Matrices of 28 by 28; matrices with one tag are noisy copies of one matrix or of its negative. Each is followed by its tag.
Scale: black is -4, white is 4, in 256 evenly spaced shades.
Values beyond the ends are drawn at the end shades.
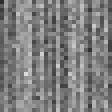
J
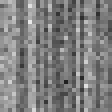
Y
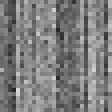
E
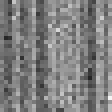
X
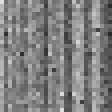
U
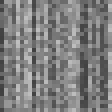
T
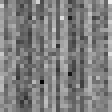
J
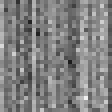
T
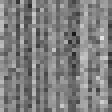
T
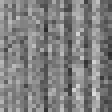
U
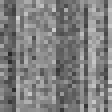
E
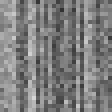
Y
